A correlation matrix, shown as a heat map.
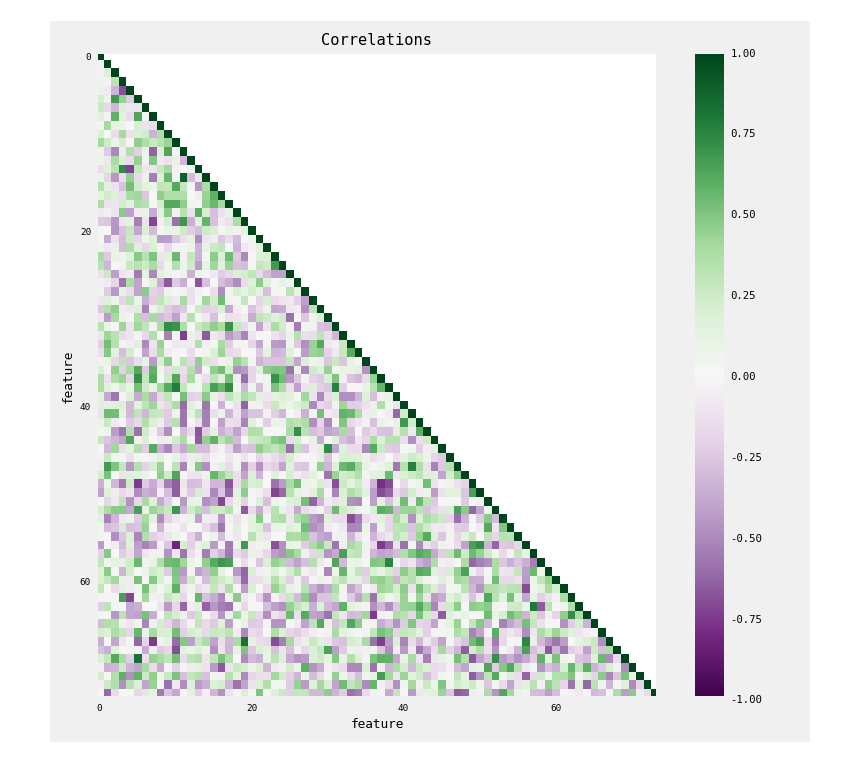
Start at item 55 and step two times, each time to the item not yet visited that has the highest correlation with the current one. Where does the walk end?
26
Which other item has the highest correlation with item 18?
13
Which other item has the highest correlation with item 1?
47
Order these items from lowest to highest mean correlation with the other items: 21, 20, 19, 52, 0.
19, 21, 20, 0, 52
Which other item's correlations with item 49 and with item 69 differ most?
5
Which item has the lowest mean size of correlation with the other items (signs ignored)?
46
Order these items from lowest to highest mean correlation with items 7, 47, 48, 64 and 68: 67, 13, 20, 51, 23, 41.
67, 20, 23, 51, 13, 41
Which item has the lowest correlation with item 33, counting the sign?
53
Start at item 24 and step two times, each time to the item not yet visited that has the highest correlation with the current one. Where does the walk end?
37
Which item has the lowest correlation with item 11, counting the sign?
32
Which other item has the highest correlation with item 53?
73
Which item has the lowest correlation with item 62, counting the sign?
4
